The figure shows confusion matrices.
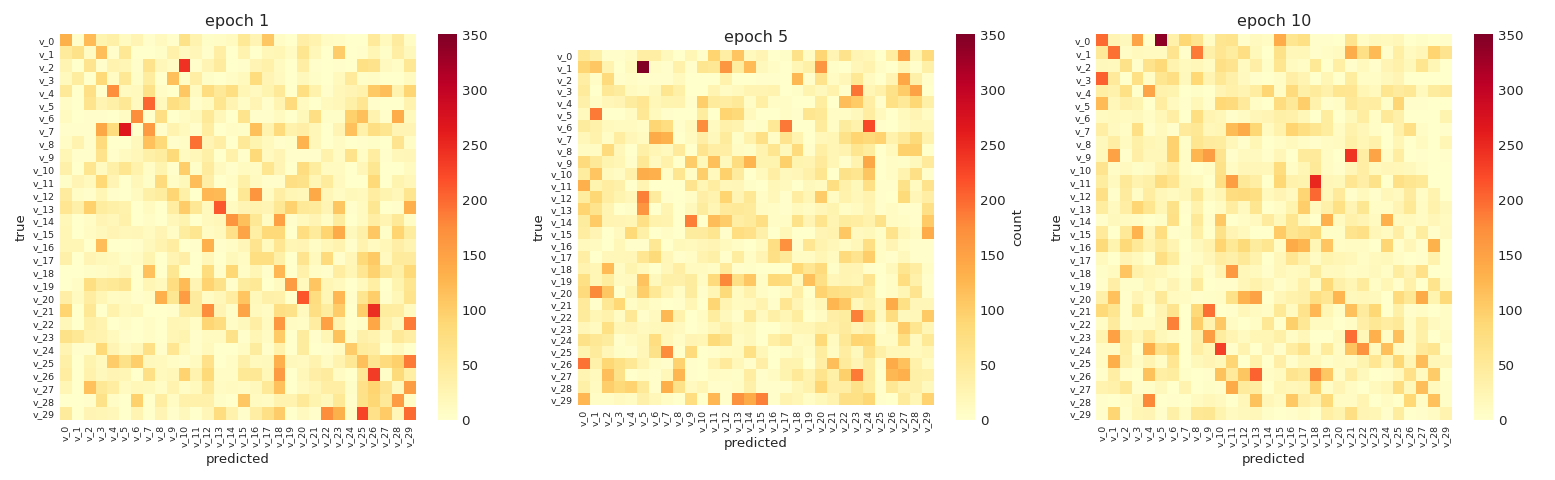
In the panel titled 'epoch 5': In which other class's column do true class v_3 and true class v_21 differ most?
v_23
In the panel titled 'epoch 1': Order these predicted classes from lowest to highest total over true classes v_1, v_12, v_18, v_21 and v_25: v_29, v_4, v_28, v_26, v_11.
v_11, v_4, v_28, v_29, v_26
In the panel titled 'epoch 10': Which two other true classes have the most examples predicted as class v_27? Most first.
v_20, v_25
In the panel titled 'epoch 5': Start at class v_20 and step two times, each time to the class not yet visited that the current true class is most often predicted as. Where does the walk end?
v_5
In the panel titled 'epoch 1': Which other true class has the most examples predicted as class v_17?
v_0
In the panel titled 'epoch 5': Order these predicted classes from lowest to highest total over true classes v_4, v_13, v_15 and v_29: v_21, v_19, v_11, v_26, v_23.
v_19, v_21, v_26, v_23, v_11
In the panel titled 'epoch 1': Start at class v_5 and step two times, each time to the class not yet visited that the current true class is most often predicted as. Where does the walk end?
v_3
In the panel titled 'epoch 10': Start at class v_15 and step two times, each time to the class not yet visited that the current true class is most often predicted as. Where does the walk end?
v_0
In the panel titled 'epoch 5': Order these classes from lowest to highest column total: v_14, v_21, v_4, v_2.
v_4, v_21, v_14, v_2
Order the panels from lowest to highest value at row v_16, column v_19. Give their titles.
epoch 1, epoch 5, epoch 10
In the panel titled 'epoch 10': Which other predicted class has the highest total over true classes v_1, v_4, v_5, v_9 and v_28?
v_21
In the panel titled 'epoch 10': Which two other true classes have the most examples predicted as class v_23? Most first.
v_9, v_1
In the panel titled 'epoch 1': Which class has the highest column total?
v_26
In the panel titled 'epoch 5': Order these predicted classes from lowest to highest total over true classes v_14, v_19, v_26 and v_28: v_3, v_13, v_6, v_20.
v_6, v_13, v_3, v_20
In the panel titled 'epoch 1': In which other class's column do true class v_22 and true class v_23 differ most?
v_29
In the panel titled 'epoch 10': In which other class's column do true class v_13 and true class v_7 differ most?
v_12
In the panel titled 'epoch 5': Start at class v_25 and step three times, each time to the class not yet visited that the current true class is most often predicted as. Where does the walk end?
v_24
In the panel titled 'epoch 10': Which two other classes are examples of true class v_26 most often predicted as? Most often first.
v_13, v_18
